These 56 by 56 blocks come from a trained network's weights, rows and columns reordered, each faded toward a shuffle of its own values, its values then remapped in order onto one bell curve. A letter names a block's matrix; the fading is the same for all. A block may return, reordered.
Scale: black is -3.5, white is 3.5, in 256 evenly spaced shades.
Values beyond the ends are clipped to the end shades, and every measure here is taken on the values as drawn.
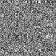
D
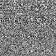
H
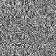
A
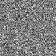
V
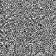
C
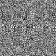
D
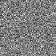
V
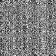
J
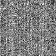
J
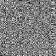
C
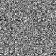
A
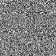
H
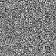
C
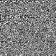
H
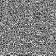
A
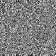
D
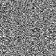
C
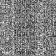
J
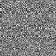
A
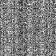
J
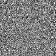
C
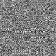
V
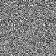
A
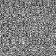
C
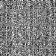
J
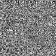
H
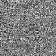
D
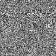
H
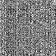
J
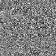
H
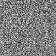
C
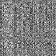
J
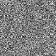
A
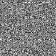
H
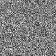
A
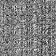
J
